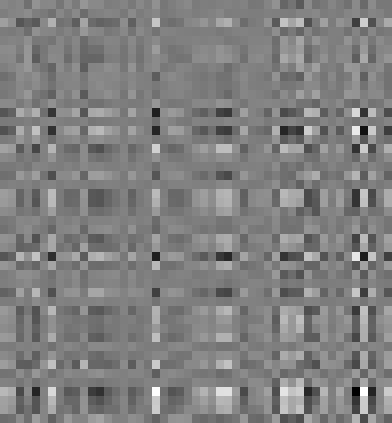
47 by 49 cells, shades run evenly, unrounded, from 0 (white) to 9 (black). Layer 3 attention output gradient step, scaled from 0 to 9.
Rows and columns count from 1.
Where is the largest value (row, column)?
44, 45
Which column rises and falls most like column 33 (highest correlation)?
32
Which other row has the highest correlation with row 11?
8
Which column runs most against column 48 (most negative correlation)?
35
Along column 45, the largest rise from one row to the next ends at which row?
30
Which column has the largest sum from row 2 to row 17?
11
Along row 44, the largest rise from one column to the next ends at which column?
47
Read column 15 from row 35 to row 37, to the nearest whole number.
5 5 5
